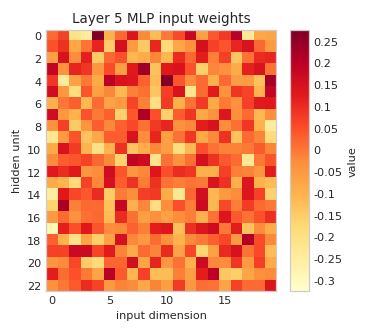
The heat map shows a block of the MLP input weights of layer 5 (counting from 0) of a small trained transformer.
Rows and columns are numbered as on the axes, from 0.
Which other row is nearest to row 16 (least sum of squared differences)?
22
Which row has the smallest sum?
10
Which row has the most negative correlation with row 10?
7
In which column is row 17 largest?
14
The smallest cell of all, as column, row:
0, 17
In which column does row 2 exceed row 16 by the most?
13
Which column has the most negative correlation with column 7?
1
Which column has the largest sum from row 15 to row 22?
6
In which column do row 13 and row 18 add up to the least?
2
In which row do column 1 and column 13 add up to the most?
15
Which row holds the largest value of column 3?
19
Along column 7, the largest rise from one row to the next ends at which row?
11
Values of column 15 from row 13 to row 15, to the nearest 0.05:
0.1 -0.05 0.05
